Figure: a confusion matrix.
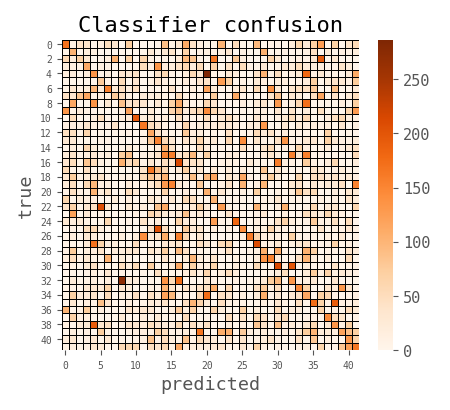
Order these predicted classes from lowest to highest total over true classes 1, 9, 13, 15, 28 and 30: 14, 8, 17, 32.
8, 17, 14, 32
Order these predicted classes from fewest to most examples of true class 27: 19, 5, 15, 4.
15, 19, 5, 4
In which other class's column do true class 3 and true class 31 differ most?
13
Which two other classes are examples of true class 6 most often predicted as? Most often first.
29, 20
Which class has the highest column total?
14
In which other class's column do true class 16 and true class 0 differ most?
30
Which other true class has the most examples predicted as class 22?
5
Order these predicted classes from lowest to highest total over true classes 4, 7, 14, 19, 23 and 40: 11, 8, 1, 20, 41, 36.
11, 8, 36, 1, 20, 41
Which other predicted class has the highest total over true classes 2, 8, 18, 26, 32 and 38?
16
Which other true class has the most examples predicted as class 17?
0
